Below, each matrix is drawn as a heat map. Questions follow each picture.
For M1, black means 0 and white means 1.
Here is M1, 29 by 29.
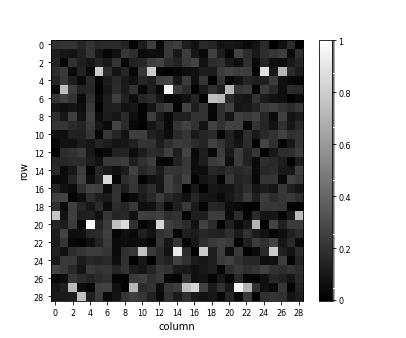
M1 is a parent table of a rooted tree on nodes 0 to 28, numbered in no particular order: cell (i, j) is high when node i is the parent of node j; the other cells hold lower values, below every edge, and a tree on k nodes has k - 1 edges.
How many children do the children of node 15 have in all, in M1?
2
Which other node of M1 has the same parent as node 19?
18
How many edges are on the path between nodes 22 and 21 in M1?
2
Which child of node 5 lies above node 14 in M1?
20
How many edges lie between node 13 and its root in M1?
7
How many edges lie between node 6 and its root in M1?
2
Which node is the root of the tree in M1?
27
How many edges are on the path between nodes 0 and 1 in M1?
5
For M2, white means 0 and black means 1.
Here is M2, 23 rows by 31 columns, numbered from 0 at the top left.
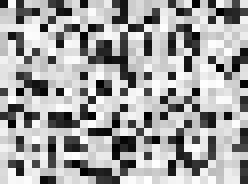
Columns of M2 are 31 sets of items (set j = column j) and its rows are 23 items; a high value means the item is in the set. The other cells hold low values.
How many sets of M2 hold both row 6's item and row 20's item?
7
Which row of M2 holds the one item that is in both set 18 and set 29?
2
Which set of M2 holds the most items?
15
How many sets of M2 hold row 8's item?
4
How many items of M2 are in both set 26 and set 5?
0
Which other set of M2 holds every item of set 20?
11
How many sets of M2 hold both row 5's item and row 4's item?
8
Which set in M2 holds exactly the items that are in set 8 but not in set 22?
25
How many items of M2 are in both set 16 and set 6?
4
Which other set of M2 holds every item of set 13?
12
